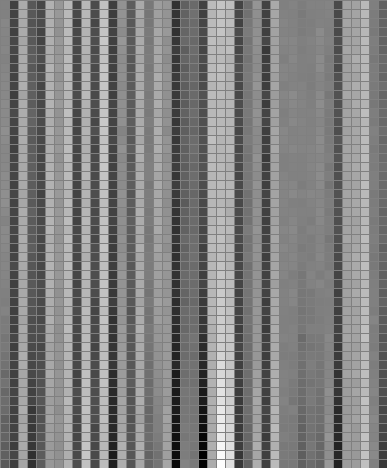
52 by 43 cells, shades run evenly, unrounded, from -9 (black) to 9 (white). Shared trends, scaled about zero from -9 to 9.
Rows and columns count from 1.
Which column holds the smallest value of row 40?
20
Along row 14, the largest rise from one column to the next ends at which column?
12
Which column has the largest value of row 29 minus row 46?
23
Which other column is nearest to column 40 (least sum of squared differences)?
39
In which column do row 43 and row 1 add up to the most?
25
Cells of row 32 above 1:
18
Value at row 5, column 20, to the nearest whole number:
-5
